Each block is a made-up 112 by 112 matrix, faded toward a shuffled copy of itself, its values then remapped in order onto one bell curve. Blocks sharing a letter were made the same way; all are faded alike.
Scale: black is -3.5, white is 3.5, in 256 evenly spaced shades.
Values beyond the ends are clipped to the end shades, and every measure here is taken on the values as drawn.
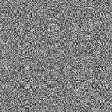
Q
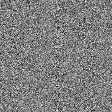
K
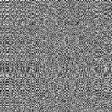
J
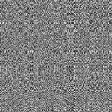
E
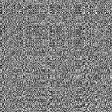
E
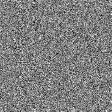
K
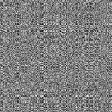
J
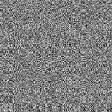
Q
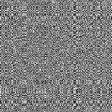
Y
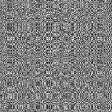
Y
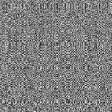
J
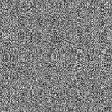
Q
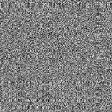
Q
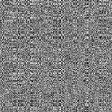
J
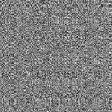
Q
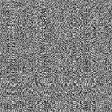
Q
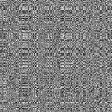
Y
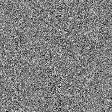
K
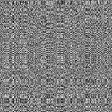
Y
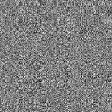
Q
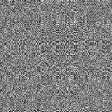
E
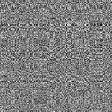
E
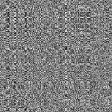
E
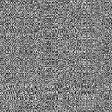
E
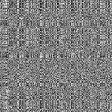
Y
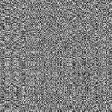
E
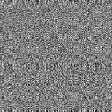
E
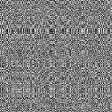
Y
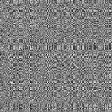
Y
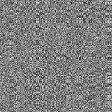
J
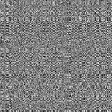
J
